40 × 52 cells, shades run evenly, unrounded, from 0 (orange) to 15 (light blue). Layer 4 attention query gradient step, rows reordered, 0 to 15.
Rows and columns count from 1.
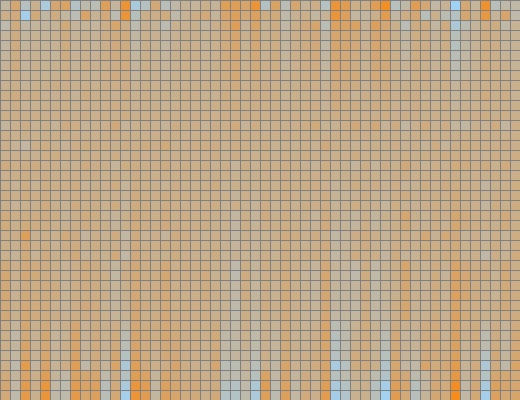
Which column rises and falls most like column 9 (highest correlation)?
51
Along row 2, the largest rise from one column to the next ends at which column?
14
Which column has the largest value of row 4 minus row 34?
46
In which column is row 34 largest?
34
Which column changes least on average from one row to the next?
19
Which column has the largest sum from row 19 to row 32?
24
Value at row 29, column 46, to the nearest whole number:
5
